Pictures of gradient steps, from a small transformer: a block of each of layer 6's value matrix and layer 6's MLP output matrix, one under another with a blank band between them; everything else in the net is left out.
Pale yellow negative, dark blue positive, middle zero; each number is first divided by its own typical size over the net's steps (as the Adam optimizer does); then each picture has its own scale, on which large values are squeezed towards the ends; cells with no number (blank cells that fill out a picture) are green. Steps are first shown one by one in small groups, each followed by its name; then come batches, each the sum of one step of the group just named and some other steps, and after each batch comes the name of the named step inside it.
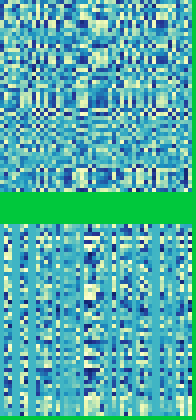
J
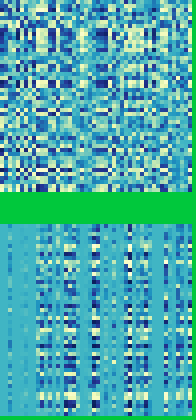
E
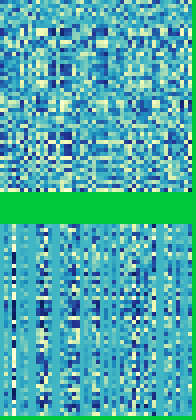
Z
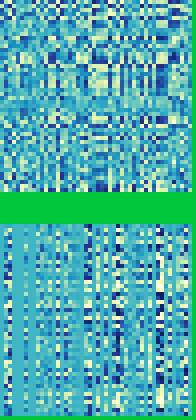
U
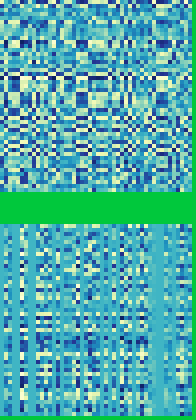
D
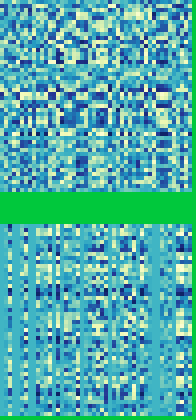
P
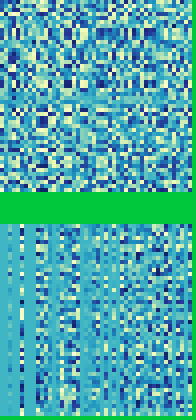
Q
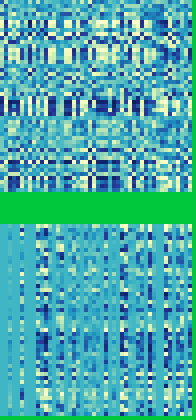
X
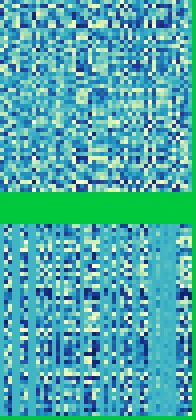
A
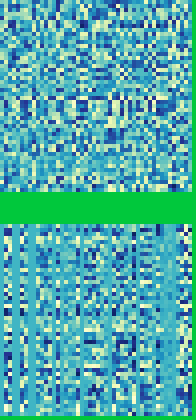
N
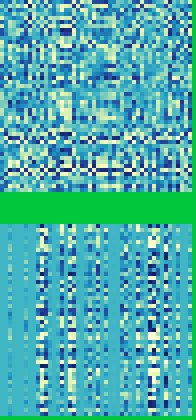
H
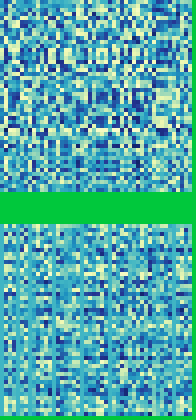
P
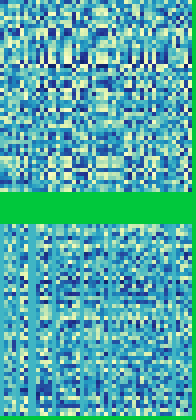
P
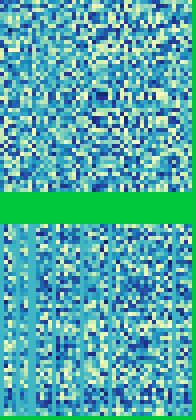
A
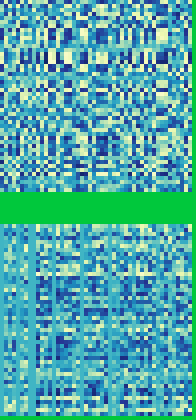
P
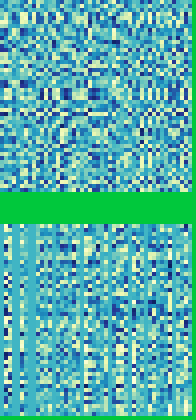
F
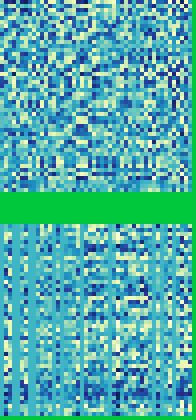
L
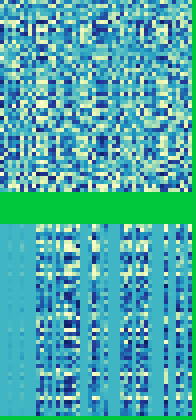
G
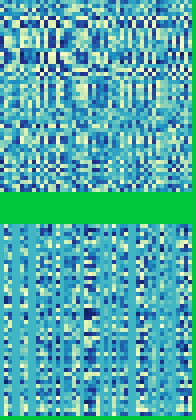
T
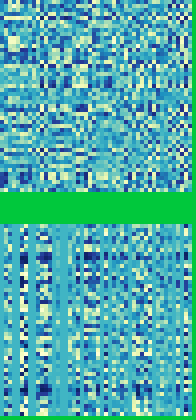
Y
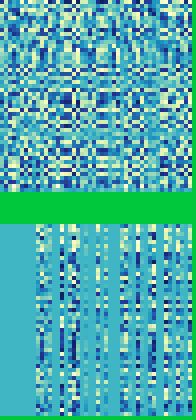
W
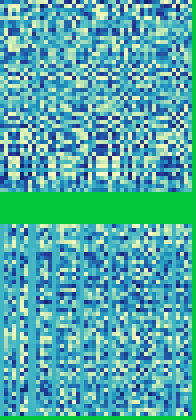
Y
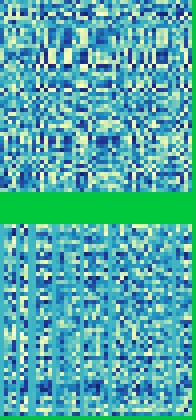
Y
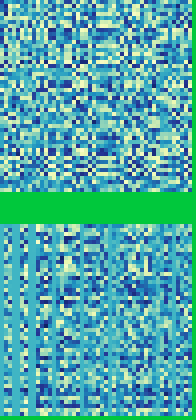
Y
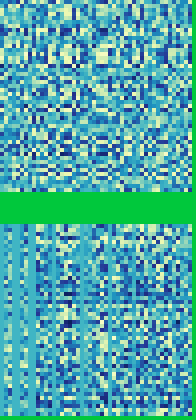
G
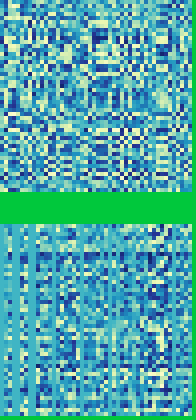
Y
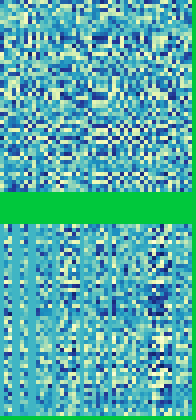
F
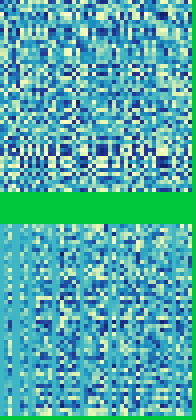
W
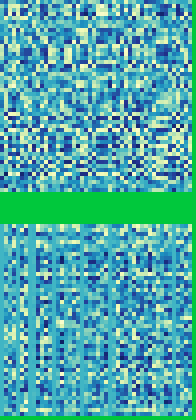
Y
